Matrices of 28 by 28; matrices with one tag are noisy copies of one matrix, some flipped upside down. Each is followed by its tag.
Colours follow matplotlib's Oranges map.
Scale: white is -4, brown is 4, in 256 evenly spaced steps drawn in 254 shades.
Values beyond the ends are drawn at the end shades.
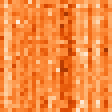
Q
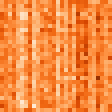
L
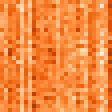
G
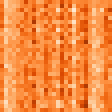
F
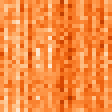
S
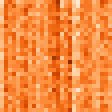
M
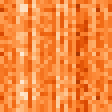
L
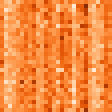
F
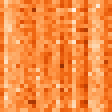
F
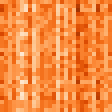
L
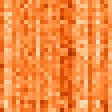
Q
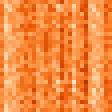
F
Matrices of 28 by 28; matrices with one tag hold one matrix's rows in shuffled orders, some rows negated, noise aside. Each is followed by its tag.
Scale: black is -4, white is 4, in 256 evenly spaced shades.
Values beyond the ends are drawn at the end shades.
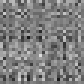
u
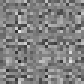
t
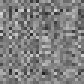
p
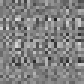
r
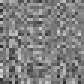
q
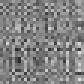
r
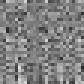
t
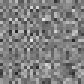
p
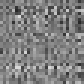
r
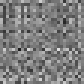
u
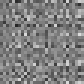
r
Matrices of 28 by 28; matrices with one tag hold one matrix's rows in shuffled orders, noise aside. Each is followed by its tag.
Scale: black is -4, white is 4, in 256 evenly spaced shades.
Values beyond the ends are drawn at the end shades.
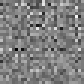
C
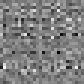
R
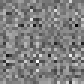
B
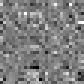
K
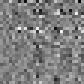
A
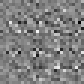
A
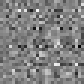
A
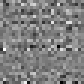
R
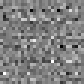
R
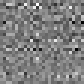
B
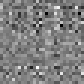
A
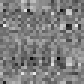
R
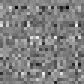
C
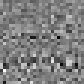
R
